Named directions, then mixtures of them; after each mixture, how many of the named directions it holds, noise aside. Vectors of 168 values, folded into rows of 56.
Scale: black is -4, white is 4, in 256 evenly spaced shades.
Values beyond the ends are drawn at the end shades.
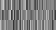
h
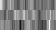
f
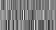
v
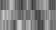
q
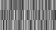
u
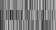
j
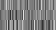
two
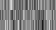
four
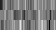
one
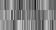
two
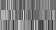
two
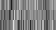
three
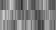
one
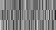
three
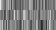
three
